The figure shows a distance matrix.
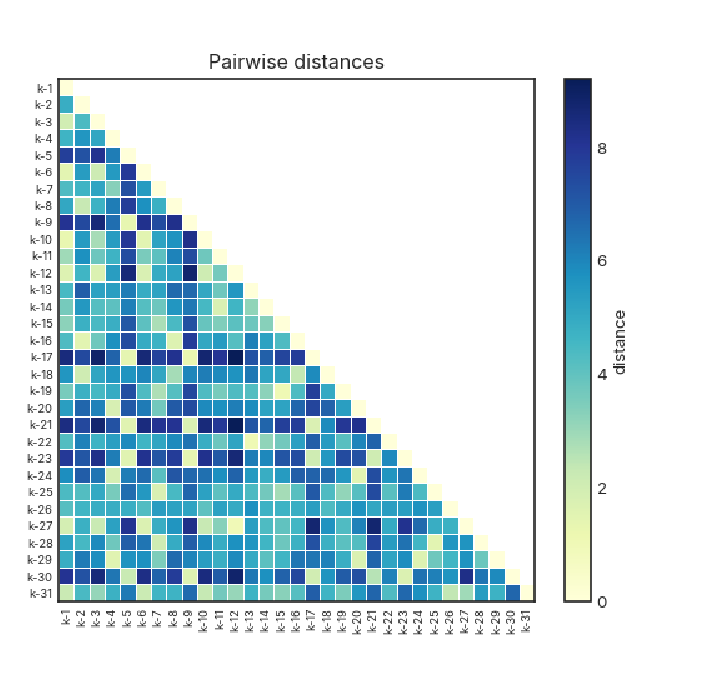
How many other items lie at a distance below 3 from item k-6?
6
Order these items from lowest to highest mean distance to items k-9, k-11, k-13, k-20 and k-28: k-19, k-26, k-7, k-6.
k-7, k-19, k-26, k-6
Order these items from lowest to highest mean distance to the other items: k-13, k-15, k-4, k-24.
k-15, k-4, k-13, k-24
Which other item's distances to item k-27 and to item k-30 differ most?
k-12
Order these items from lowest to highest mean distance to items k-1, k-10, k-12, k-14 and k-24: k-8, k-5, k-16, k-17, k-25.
k-25, k-16, k-8, k-5, k-17
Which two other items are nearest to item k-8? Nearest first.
k-16, k-2
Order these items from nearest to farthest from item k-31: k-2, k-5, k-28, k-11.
k-11, k-2, k-28, k-5
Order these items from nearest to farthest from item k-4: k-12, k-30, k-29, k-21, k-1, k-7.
k-29, k-7, k-1, k-12, k-30, k-21
